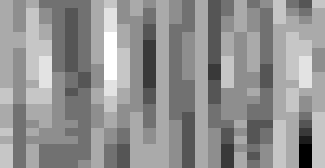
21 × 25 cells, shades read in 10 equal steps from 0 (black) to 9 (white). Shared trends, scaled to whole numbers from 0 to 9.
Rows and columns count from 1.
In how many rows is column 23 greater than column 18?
16
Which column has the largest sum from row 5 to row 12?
9
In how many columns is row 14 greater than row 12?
3
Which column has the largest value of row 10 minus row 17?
24
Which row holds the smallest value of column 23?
1
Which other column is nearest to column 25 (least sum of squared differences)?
22
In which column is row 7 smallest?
12
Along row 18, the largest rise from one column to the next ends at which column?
25
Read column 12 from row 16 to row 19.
4 5 5 6
